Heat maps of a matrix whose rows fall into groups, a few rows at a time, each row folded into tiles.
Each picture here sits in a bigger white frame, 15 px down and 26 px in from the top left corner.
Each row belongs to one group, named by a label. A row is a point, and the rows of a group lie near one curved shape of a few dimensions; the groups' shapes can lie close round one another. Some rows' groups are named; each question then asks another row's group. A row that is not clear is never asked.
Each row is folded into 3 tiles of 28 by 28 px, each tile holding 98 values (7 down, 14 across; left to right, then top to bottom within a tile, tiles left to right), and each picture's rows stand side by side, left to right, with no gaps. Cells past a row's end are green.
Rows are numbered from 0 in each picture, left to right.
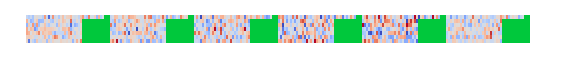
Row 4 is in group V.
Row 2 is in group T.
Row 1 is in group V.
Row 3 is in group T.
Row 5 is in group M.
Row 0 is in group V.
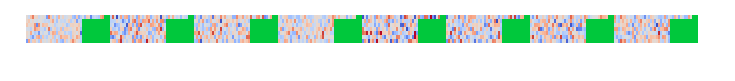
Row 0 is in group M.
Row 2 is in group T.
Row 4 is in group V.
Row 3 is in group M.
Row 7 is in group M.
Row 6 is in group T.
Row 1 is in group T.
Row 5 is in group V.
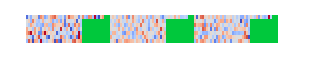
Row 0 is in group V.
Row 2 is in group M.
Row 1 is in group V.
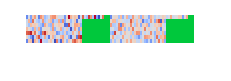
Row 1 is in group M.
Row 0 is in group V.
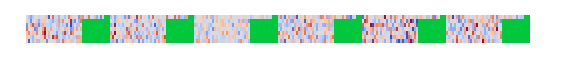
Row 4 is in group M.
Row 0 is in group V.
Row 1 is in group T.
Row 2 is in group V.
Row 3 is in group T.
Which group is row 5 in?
T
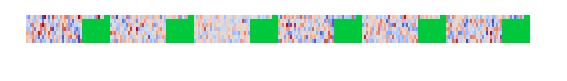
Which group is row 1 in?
T
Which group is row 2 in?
M
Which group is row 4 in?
T
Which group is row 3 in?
M
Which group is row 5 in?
M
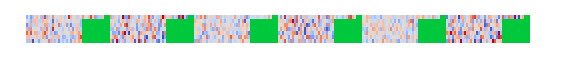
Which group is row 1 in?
V
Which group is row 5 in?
V
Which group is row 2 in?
M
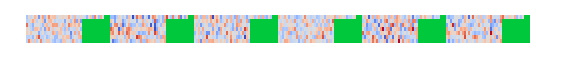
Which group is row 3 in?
M
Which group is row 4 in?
T
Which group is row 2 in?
V
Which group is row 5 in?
V
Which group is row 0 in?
V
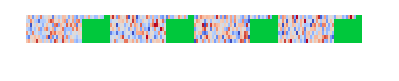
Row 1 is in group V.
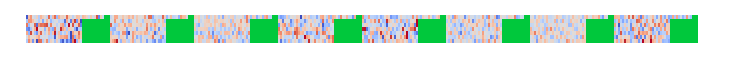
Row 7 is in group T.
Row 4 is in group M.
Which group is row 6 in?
V
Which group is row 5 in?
V
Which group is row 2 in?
V
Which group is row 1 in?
V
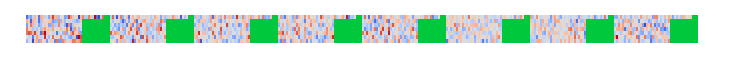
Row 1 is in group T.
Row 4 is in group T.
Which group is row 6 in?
M
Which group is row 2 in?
T
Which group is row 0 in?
V
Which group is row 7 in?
T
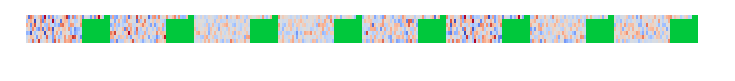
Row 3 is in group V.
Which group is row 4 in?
M
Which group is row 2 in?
V
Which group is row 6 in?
M
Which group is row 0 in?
T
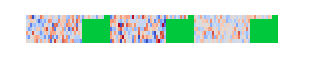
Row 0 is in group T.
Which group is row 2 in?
M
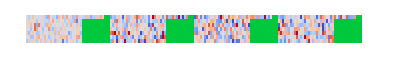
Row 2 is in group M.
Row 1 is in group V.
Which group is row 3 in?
V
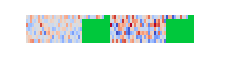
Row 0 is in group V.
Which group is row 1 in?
V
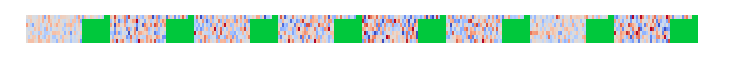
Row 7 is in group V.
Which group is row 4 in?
M
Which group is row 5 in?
T
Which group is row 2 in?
T
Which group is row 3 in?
T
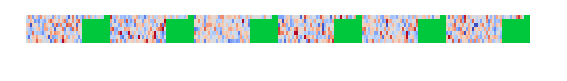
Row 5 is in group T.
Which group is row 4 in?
M
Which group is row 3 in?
V
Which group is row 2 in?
M
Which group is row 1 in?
M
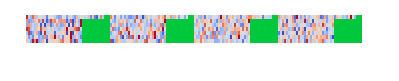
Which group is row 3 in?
T
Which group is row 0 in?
M
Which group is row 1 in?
M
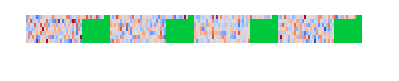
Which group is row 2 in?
V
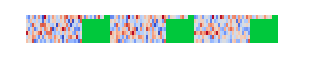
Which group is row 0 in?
V
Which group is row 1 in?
V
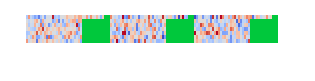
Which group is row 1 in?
V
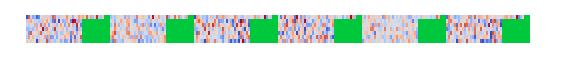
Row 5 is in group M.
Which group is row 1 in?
T
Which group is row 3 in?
T
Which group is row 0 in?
M
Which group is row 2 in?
M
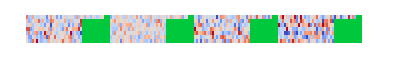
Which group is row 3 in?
V
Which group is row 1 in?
M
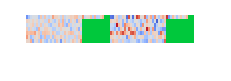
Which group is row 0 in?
V
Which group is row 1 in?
V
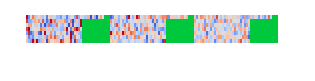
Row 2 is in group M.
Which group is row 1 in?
V
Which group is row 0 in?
M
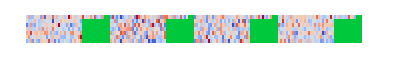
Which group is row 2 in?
V
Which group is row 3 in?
V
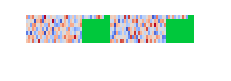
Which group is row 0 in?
T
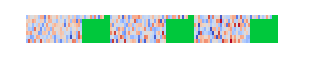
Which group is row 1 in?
V
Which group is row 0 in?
V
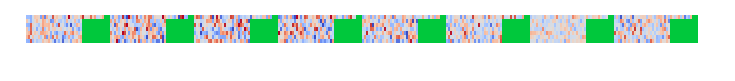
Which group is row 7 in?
T
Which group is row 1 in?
V
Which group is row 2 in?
V
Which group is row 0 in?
T
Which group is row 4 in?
M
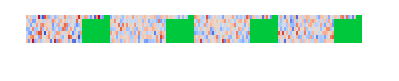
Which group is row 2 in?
V
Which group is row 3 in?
T
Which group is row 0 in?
V
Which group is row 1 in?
M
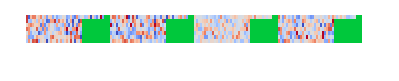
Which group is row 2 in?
M
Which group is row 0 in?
M
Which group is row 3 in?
M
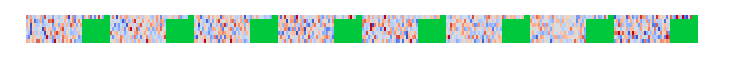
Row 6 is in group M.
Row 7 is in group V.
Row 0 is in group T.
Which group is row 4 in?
M
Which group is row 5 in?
T
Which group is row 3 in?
T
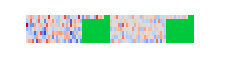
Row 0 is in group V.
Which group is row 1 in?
M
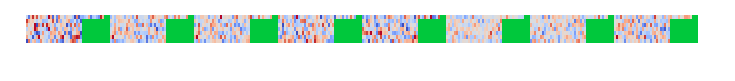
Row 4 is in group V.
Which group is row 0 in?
M
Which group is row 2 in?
T
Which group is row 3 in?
T
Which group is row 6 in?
V
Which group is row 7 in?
T
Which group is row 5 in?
M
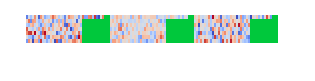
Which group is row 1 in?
M
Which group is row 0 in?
V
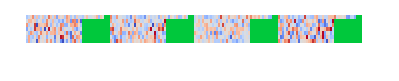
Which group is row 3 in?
M
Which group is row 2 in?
M
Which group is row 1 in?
M
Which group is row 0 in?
M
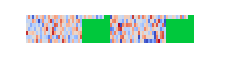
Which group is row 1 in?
M
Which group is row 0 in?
T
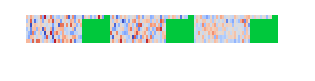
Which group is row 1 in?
T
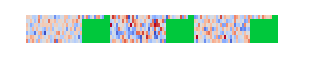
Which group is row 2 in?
T
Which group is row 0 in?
V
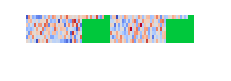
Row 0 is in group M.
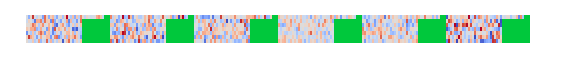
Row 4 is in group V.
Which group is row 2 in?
M
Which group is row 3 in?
V
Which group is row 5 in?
M
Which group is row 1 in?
V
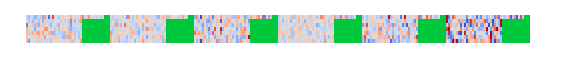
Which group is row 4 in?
T
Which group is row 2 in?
T
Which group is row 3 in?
V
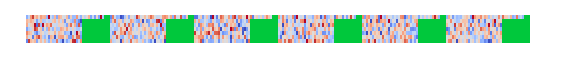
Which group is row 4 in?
T
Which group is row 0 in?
M
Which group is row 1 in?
M
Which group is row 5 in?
M
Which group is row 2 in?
V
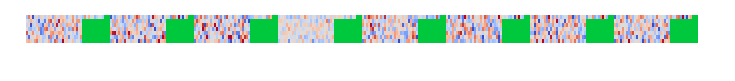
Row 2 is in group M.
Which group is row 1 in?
V
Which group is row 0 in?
T
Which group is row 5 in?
V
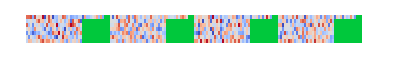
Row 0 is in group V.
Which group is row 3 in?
T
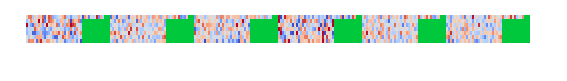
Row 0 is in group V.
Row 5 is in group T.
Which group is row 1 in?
T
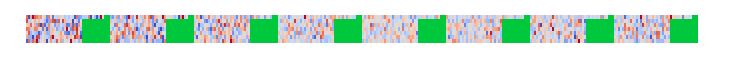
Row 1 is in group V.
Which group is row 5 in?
M
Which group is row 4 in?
M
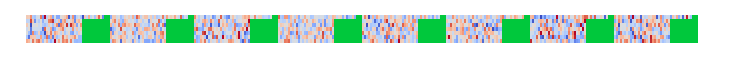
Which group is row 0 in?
T
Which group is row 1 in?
M
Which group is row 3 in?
M
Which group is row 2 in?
M
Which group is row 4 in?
T
